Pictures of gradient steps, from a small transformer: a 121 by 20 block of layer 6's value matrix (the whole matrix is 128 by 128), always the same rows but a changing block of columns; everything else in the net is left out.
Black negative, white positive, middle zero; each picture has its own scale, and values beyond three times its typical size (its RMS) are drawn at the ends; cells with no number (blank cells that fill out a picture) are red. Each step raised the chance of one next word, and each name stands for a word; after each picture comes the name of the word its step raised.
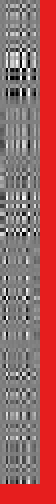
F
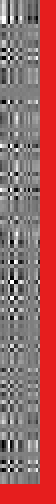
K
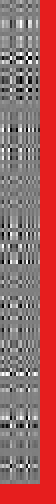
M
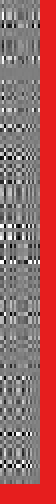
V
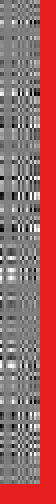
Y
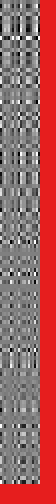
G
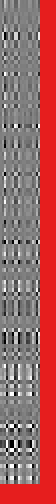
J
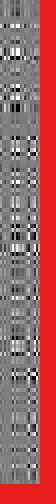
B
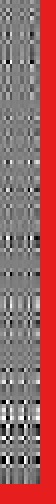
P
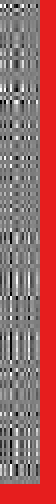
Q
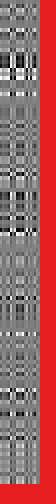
F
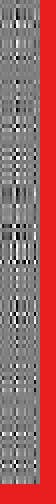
V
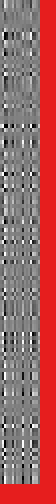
J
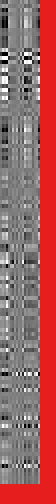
M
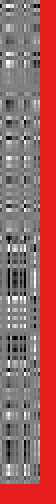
Q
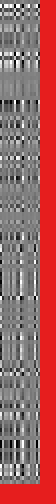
Q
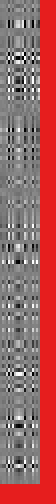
M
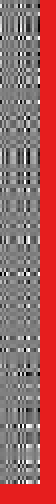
G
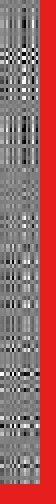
M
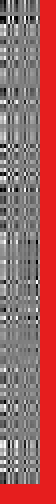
K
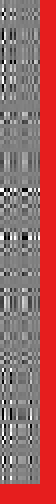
P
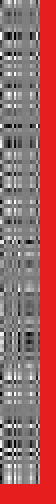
J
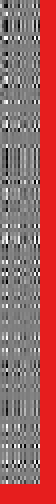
G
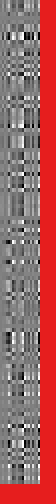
J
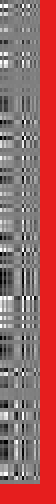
Q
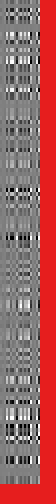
P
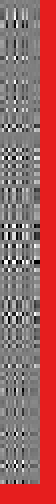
V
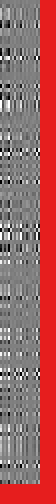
B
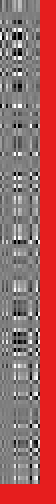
J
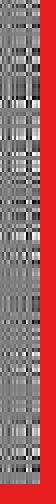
B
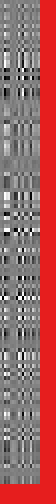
F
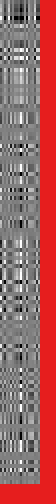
K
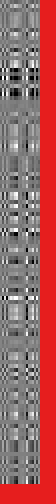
F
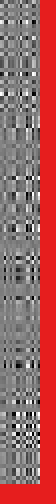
Y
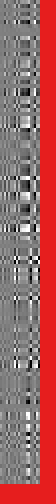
Y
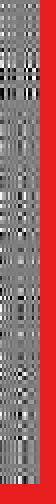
F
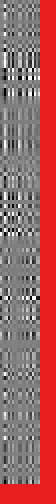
F
